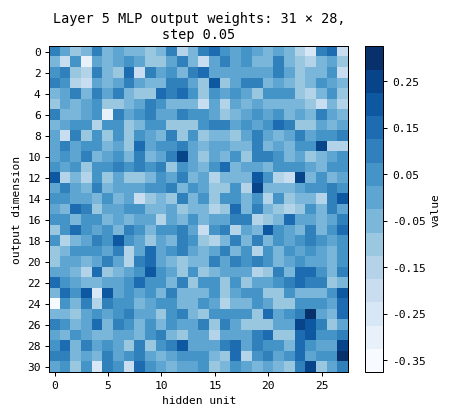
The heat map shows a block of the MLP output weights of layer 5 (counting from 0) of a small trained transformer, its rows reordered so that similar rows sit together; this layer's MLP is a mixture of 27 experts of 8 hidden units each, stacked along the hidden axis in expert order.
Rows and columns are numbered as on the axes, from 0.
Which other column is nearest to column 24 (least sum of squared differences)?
23
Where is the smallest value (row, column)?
24, 0
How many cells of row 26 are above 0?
12
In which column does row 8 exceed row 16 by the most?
19
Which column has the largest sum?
27
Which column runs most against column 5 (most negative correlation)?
4
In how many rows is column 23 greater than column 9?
14
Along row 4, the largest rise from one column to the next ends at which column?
10
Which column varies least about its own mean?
13
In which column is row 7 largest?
21
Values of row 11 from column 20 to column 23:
-0.05 0.05 0.05 0.05
